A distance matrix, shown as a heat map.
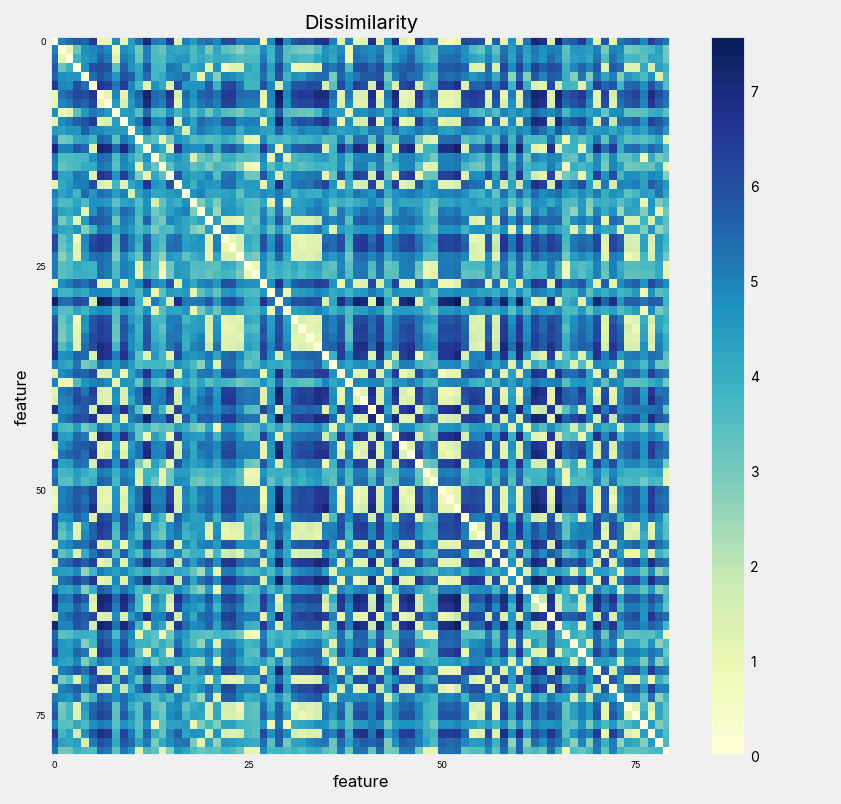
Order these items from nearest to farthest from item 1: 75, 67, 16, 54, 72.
75, 54, 16, 67, 72
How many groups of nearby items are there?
9
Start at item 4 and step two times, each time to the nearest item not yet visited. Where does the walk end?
78
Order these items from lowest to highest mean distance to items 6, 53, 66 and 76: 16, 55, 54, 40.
16, 40, 55, 54
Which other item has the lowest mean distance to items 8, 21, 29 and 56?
43
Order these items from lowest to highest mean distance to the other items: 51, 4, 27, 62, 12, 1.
1, 27, 51, 4, 12, 62
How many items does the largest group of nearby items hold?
21
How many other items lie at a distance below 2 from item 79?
7
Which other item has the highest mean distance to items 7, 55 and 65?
4
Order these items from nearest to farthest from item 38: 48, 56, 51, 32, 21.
32, 48, 21, 56, 51
